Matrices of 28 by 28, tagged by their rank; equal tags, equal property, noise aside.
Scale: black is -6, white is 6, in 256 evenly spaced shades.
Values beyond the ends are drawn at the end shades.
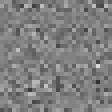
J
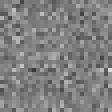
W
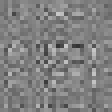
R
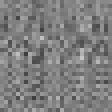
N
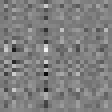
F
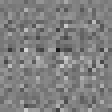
N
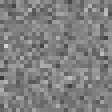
W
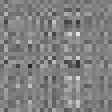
F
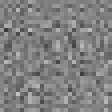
N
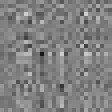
R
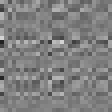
F
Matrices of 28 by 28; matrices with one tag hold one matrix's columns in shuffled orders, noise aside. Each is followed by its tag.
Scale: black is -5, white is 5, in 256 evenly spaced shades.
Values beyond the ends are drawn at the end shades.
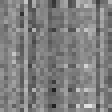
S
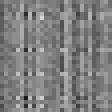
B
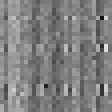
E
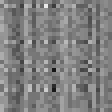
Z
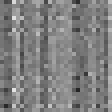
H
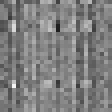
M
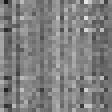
H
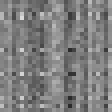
B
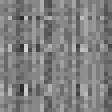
E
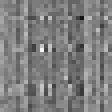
E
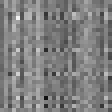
B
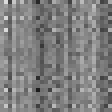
H
